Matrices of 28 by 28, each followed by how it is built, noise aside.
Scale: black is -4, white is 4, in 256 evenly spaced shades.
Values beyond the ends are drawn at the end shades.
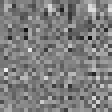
low rank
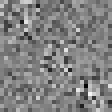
block diagonal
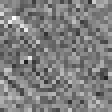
Toeplitz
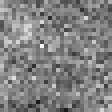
smooth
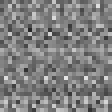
repeating columns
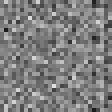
repeating rows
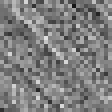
Toeplitz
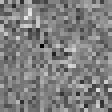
block diagonal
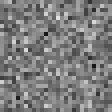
repeating rows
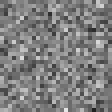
repeating rows
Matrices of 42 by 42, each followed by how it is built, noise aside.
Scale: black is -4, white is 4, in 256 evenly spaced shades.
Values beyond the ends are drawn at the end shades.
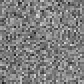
blocks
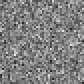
repeating rows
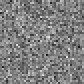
noise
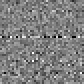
uneven rows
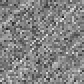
Hankel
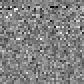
uneven rows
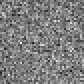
noise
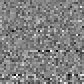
uneven rows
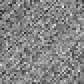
Hankel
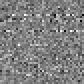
uneven rows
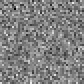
repeating columns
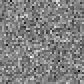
noise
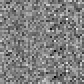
repeating rows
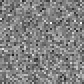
repeating columns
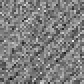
Hankel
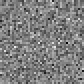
noise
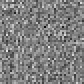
blocks
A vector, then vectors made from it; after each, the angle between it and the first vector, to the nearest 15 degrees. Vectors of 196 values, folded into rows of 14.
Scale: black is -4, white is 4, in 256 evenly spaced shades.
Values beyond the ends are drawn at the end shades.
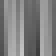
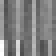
105 degrees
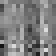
45 degrees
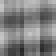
120 degrees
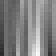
105 degrees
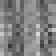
135 degrees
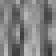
135 degrees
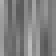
135 degrees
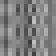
75 degrees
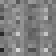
60 degrees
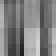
165 degrees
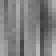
135 degrees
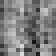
45 degrees
